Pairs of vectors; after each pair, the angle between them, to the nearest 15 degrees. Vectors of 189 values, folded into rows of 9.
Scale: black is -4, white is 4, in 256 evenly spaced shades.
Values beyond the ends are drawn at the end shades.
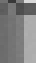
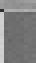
105 degrees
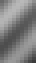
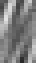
75 degrees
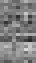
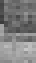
45 degrees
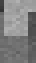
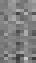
75 degrees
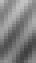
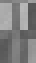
75 degrees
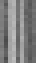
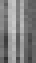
15 degrees
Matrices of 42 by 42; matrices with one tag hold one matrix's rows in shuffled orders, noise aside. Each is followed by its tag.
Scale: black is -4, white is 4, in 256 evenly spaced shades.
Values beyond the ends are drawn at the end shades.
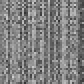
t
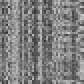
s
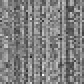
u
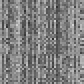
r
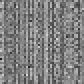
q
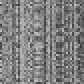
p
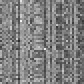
p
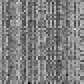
r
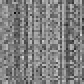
u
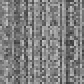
u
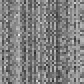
r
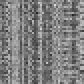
s
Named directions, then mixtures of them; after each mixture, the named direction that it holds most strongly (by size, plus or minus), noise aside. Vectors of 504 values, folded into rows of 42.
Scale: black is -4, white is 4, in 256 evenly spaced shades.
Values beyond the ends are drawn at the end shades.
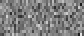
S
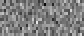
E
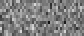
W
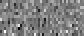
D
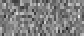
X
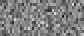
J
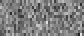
S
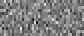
E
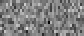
W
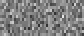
J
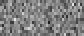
J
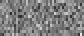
S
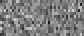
W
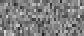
D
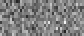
W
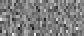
D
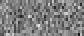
S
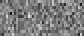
S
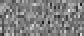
S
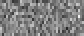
X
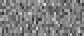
E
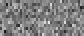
W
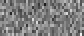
E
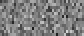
J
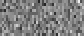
E
